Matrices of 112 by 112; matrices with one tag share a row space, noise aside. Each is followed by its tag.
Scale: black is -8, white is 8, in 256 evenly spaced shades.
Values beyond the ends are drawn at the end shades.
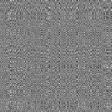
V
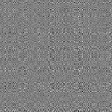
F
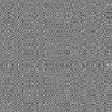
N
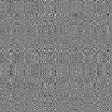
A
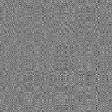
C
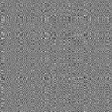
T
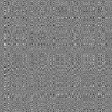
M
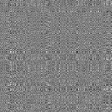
V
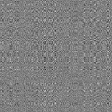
A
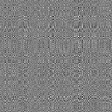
F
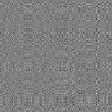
C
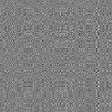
C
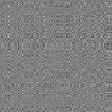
N
